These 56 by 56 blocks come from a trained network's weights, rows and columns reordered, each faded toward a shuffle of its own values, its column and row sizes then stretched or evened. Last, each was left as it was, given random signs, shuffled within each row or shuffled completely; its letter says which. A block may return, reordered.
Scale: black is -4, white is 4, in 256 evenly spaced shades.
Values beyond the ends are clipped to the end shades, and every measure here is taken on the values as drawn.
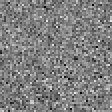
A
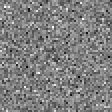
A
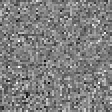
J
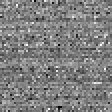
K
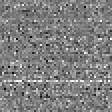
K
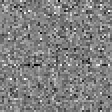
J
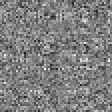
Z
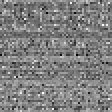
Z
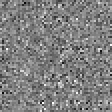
J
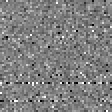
K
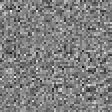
Z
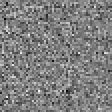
J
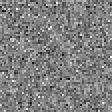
A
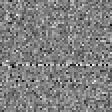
K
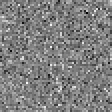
A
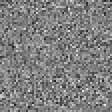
K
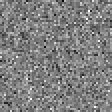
A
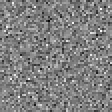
A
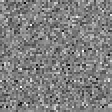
K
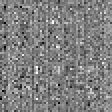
Z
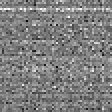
Z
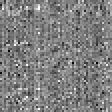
Z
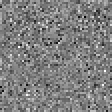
J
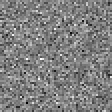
K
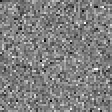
A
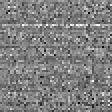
Z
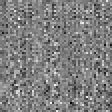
Z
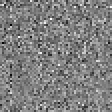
J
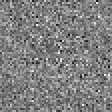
J
